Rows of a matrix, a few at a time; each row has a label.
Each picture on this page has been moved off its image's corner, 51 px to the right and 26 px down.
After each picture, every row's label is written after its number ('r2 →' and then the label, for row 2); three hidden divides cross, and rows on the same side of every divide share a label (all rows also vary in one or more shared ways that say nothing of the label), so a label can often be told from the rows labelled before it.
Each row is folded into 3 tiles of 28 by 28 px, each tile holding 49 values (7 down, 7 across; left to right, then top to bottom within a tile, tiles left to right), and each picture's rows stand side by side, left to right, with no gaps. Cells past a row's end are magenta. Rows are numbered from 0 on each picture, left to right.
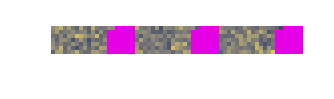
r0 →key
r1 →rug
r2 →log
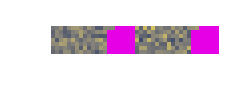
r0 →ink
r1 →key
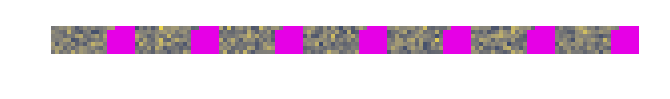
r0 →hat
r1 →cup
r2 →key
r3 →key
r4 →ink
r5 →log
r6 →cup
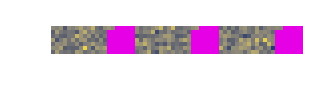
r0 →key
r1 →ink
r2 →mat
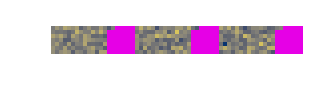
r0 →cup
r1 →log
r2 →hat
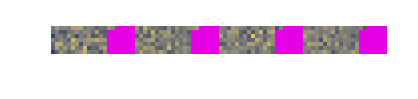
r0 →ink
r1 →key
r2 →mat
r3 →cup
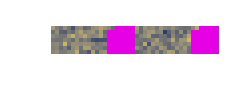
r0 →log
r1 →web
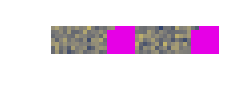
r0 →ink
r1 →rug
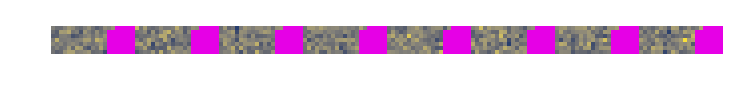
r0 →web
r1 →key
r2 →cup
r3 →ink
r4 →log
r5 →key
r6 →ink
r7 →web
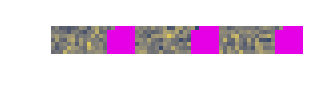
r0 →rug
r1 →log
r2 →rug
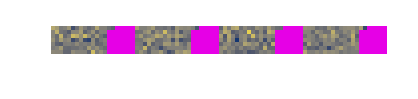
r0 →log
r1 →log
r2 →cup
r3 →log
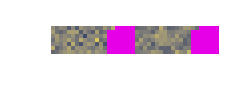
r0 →hat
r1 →log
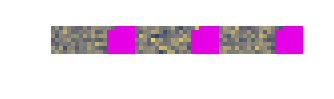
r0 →rug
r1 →web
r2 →rug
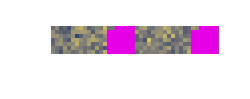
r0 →cup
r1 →key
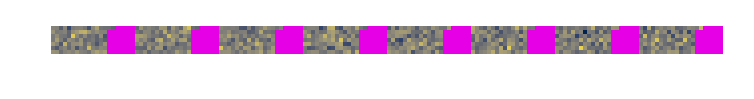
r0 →log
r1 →cup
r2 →rug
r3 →log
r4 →mat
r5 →rug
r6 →web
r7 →hat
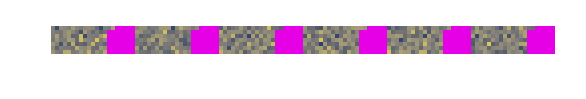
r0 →hat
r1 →log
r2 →mat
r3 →hat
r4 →mat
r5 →mat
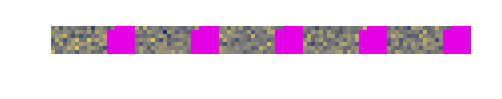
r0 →mat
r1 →hat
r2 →mat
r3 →hat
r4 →mat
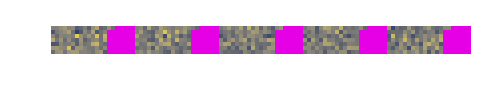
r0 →hat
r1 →cup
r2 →ink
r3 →ink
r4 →hat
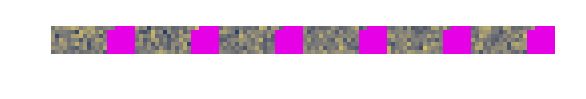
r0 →ink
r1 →hat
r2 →log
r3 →rug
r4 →rug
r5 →web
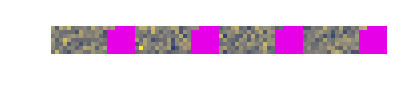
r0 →key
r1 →ink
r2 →mat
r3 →web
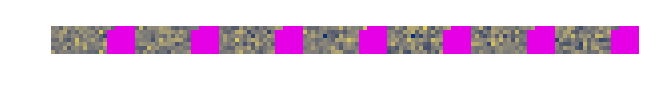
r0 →cup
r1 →cup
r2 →hat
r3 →web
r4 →ink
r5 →key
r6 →rug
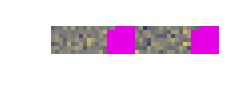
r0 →mat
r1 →mat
